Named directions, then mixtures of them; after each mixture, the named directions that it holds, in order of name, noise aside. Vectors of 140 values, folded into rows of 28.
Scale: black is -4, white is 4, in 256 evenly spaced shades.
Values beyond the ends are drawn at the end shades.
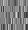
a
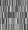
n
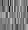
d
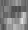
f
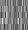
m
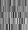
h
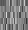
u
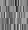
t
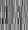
m.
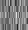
d, t, u.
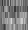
d, f, m.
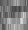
f.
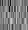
d, h.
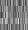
h, m.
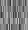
h, m.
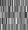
d, n, u.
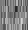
f, m, t.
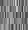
t, u.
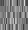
u.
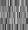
d, t, u.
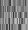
h.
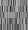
n.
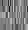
d.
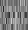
a, n, u.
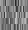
t.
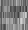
f, m, n.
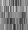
d, f, t.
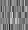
a, h, u.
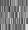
a, d, h.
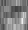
f.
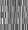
m.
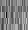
f, m, u.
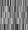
d, m.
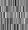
n, t.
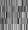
f, m.
